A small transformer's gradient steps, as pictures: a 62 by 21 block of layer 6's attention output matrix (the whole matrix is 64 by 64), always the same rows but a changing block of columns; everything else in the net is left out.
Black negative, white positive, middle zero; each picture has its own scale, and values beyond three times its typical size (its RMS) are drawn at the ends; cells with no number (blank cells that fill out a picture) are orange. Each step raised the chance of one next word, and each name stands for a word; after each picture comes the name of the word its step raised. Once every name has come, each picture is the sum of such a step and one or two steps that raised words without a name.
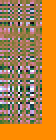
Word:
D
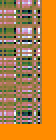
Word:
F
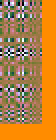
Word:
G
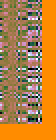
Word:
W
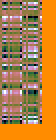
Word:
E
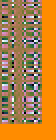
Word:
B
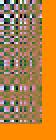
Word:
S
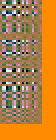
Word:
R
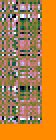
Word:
S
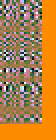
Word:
R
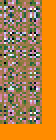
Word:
G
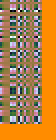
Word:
W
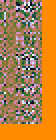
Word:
G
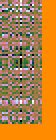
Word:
B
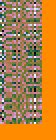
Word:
D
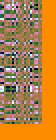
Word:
R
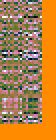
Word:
B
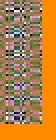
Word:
B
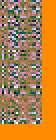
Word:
E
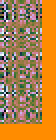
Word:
F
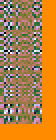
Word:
W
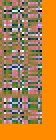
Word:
D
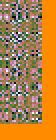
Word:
B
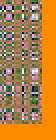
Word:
R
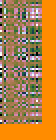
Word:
F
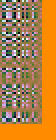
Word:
F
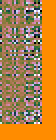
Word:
F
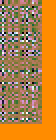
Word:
R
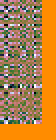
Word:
E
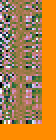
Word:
E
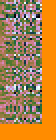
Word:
S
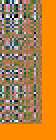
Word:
S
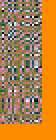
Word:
B
